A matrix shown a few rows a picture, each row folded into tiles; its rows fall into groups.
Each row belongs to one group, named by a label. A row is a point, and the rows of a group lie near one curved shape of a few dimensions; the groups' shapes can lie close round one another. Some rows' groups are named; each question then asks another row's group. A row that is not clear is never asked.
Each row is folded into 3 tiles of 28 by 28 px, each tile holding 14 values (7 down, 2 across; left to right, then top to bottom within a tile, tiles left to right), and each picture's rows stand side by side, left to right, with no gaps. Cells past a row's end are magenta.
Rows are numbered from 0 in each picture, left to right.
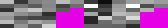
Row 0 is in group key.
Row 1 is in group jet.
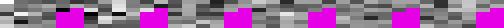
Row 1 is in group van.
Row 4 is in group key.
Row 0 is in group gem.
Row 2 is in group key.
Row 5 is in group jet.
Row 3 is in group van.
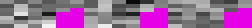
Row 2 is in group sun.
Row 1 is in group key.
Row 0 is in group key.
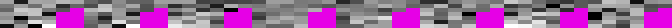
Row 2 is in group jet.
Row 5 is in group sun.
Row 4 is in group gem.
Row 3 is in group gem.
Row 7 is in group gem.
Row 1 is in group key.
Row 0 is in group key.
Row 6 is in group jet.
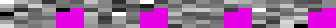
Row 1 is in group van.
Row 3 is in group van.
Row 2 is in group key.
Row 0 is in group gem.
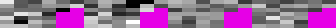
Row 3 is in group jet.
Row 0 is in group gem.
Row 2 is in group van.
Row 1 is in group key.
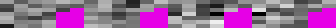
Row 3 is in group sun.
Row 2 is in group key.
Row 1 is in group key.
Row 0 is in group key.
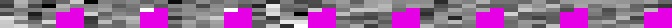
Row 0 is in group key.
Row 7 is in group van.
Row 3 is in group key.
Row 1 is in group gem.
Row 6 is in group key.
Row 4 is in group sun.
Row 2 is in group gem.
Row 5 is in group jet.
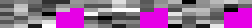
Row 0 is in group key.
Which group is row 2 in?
key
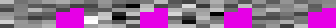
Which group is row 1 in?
key
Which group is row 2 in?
sun
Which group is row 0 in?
key
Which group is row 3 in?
key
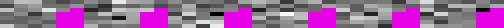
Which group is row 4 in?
van
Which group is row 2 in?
key
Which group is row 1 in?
jet
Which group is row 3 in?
van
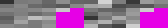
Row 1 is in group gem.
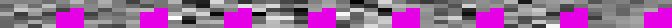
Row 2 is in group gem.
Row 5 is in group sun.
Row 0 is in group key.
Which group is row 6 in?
key
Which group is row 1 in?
gem
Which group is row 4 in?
gem
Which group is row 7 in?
gem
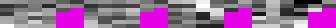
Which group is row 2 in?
sun
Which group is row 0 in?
jet
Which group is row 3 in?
key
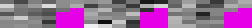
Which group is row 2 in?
key
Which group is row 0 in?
sun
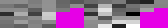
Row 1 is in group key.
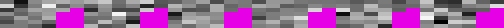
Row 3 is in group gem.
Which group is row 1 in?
van
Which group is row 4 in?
van
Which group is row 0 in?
jet
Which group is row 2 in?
gem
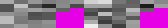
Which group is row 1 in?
gem
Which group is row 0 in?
key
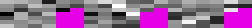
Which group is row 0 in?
gem
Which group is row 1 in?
sun
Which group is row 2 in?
van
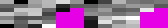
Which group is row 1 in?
gem
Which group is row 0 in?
key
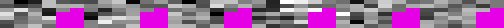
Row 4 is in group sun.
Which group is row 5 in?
gem
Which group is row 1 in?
gem
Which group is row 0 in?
gem
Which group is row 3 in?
jet
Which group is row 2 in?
sun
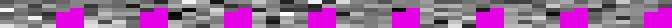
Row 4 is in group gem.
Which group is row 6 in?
sun
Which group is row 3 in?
van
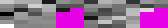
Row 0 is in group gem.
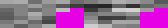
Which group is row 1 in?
jet
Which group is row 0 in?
van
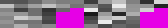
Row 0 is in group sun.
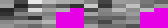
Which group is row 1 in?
jet
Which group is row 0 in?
jet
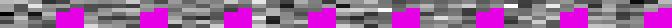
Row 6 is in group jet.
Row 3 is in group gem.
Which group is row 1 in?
jet
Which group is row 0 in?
sun
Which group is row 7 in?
key
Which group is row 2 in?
key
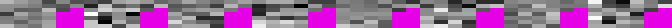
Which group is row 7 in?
gem
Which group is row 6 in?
van
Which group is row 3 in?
jet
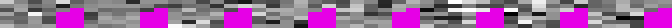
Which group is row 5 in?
jet
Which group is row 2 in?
jet
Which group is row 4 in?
key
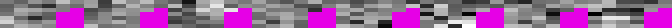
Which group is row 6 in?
sun
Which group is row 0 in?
key
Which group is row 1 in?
jet
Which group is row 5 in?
key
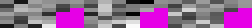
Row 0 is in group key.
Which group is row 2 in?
key
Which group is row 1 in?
key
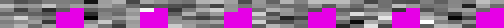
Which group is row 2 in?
jet
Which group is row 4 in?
van
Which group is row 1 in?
gem
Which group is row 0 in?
sun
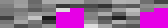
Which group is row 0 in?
van
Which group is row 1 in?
jet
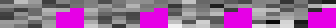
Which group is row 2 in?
jet
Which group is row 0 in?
gem
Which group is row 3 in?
jet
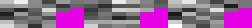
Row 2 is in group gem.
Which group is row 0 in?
gem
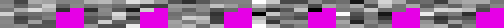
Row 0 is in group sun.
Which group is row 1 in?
van
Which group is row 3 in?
gem
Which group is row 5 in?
sun
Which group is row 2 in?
sun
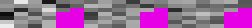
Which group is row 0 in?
gem
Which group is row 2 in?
van
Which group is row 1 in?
gem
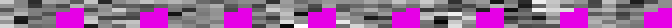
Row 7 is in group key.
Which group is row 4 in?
key
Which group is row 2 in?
gem
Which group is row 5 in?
van
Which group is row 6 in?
jet
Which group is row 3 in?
key
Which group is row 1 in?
key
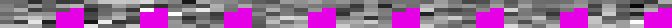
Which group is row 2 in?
sun
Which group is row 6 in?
sun
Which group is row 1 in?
van
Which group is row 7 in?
key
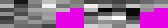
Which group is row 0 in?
jet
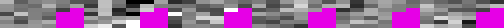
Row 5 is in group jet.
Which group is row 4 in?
jet
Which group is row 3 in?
jet
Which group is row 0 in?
gem
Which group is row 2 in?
gem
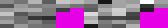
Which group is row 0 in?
key
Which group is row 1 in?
key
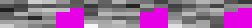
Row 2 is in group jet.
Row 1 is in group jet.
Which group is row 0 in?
jet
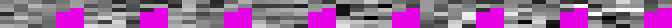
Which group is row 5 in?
van
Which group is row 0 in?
sun
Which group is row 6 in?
jet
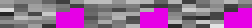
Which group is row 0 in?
van
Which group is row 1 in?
van
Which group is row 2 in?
key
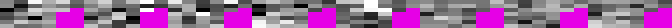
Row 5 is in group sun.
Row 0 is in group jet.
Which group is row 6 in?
jet
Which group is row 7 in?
jet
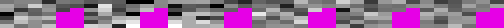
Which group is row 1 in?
key
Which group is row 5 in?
gem
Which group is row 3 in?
gem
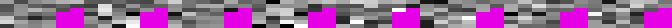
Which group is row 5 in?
gem
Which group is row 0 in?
key
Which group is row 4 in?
van
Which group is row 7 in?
sun
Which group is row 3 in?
key
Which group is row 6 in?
sun
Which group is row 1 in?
key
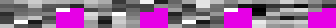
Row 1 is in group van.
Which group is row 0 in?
van
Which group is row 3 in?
jet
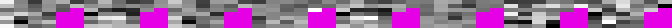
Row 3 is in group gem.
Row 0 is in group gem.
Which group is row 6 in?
jet
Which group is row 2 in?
gem
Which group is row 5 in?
key
